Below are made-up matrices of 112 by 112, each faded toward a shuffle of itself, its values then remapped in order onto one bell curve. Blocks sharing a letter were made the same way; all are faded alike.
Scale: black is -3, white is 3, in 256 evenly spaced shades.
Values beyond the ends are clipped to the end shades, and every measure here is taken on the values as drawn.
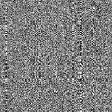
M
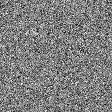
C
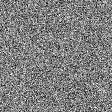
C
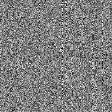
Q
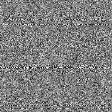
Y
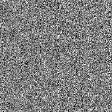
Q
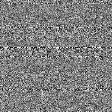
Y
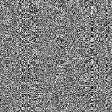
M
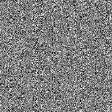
Q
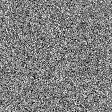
C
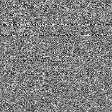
Y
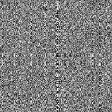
M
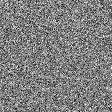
C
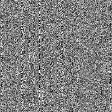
Q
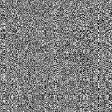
M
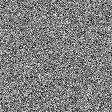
C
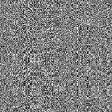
M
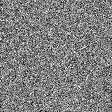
C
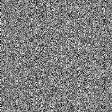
Q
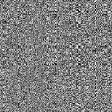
M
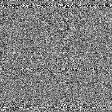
Y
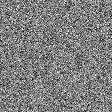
C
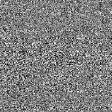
Y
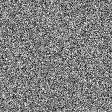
C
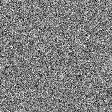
C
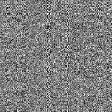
M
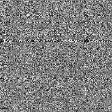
Y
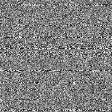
Y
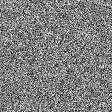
C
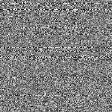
Y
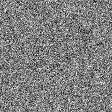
C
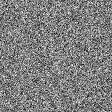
C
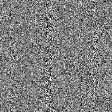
Q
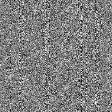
Q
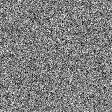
C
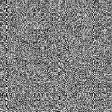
M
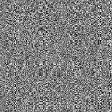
M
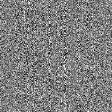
Q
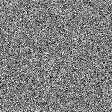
C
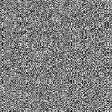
M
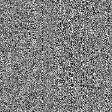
Q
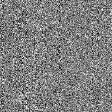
Q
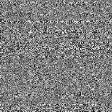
Y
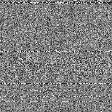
Y
